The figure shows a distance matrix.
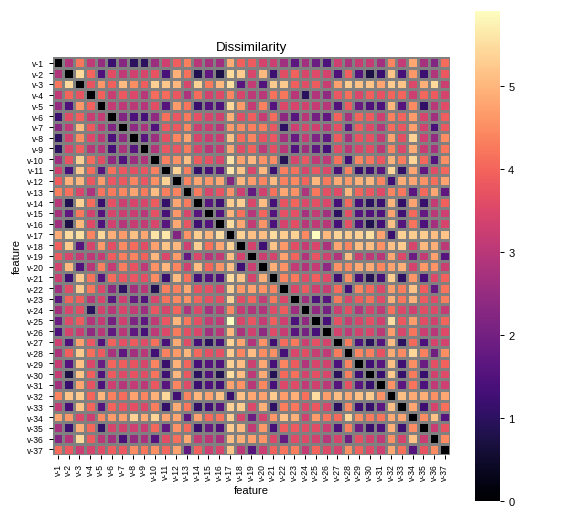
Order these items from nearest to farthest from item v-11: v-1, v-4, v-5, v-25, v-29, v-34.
v-29, v-5, v-1, v-25, v-4, v-34
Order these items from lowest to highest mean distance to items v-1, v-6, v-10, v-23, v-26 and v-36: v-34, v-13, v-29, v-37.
v-29, v-37, v-13, v-34
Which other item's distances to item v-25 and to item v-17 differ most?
v-32
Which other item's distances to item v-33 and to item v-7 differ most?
v-22
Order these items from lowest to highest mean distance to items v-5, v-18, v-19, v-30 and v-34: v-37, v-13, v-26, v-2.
v-37, v-13, v-2, v-26
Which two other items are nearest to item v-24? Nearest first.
v-4, v-26
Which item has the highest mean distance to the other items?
v-17
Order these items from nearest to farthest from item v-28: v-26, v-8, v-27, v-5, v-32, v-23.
v-8, v-26, v-23, v-5, v-27, v-32
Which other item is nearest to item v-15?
v-27
